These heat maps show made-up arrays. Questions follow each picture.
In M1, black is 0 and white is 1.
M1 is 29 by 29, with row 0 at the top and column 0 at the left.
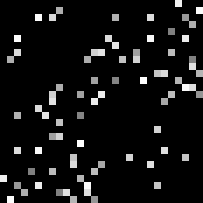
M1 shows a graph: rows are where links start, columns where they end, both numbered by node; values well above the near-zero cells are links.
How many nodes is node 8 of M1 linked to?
5
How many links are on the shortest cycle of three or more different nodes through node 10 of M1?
5
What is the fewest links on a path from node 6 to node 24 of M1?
4
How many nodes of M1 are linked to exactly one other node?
9
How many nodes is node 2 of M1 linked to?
5
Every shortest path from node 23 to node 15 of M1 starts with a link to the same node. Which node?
node 21
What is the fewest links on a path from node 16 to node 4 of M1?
4
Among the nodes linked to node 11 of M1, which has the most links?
node 13
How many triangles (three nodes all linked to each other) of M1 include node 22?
0
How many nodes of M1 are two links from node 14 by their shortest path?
7
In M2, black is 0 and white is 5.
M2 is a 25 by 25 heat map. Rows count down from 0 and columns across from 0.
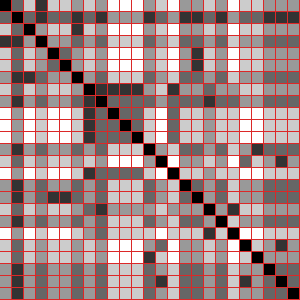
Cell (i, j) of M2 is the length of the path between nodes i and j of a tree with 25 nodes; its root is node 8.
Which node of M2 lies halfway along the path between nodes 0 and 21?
1
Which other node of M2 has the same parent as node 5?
4
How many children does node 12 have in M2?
1
